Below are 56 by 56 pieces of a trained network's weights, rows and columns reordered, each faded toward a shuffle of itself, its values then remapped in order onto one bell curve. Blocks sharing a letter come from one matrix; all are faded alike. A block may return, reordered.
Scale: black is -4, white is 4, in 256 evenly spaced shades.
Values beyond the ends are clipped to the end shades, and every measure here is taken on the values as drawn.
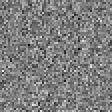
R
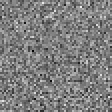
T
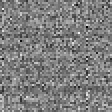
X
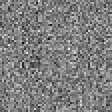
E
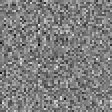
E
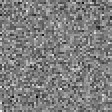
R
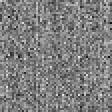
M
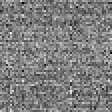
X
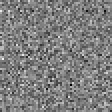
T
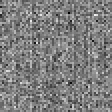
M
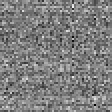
X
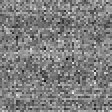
X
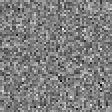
E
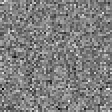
T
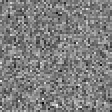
R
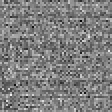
X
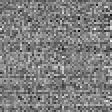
X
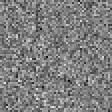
R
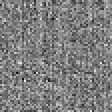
M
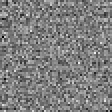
E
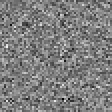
T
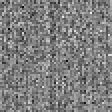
M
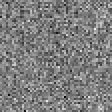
E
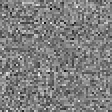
T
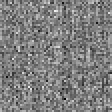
M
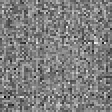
M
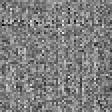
M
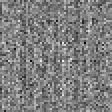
M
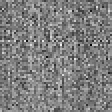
M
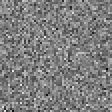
R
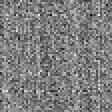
M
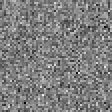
R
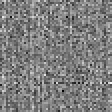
M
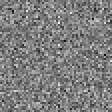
R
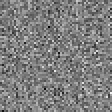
E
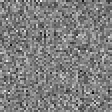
T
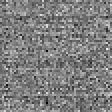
X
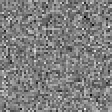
R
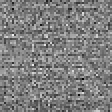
X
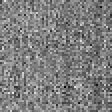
M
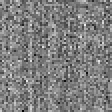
M
